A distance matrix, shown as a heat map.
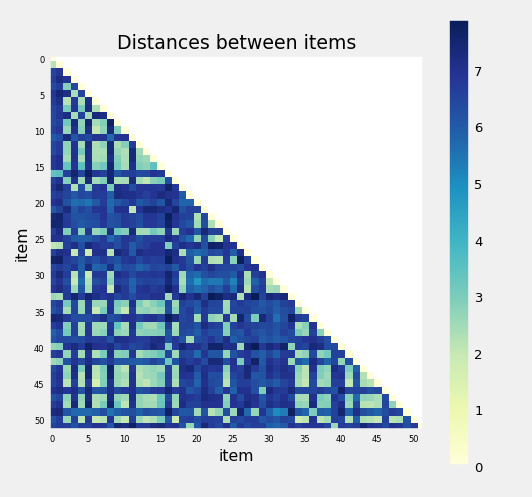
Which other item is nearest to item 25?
23
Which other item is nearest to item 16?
33
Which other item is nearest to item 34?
50
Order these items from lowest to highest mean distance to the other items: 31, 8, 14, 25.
14, 31, 25, 8
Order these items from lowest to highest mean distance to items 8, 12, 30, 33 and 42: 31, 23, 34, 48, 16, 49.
31, 16, 34, 48, 49, 23
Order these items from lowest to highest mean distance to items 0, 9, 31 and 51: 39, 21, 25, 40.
39, 40, 25, 21
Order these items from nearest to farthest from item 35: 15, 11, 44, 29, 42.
44, 15, 42, 29, 11
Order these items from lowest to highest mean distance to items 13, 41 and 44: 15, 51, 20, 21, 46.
15, 20, 46, 51, 21
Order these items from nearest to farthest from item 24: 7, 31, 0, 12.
12, 7, 31, 0
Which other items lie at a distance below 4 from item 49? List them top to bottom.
20, 22, 23, 25, 28, 36
